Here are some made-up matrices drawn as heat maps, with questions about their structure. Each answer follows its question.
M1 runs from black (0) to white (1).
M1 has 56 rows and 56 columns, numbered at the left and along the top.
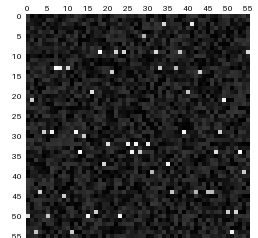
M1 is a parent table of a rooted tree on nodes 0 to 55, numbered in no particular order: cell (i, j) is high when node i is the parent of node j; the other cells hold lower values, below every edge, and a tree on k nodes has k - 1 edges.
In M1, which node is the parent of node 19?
37
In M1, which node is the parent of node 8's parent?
34
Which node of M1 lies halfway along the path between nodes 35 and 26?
13
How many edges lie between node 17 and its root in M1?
8
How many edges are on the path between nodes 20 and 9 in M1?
2
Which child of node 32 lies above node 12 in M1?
30
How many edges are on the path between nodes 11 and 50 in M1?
5
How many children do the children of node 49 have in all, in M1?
4
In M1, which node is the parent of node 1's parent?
14
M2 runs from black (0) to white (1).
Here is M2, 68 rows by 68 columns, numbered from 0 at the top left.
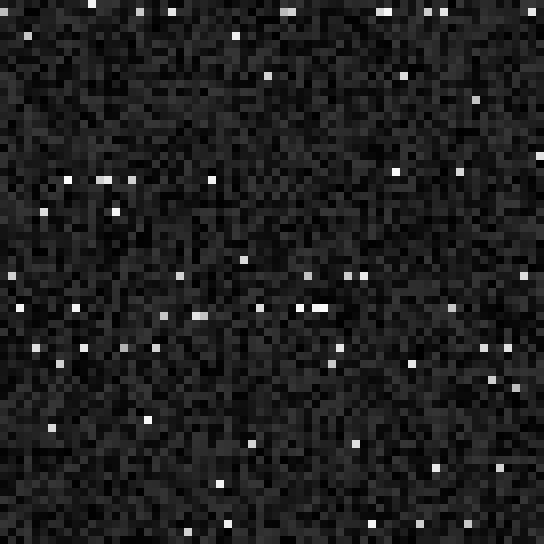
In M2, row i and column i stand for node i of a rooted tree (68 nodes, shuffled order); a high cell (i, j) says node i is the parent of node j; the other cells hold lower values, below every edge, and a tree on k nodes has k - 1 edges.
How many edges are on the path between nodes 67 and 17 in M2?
5
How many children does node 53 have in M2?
1
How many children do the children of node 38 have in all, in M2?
6
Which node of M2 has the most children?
1
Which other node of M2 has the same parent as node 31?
44
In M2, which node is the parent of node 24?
39
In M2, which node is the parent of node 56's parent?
34
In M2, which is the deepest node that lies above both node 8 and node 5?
22
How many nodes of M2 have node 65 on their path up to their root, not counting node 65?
7
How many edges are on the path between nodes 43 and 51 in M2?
3
